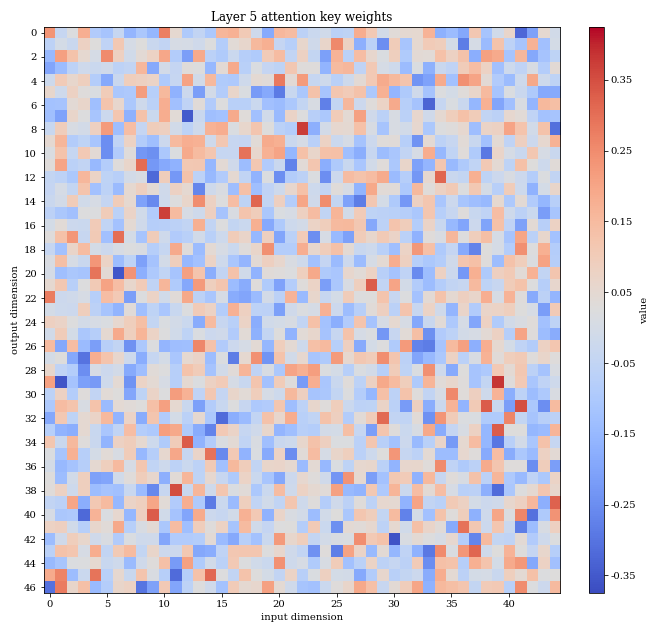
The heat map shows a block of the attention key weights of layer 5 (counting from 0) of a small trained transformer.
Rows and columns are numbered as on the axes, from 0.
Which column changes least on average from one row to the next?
3
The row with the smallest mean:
6
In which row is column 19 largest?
18
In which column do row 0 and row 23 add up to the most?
16
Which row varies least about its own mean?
24
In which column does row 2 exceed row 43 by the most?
25
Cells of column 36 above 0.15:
4
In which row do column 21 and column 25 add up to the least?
11
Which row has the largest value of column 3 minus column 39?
38
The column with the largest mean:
41
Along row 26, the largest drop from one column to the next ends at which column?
32
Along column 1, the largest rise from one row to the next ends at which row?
30
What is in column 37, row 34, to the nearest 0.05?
0.15
